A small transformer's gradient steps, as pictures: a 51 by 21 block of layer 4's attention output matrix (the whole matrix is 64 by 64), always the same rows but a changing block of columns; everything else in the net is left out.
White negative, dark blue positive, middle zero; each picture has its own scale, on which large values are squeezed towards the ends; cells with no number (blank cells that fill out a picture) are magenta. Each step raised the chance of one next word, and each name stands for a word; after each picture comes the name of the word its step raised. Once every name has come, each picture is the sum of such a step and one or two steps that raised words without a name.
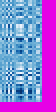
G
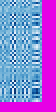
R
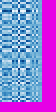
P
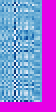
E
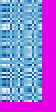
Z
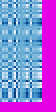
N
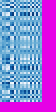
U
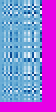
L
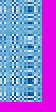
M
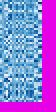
P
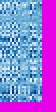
G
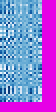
G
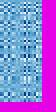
Z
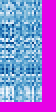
G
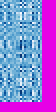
N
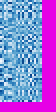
P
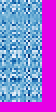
Z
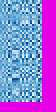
Z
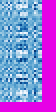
U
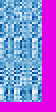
G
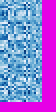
R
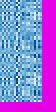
M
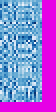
N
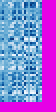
G
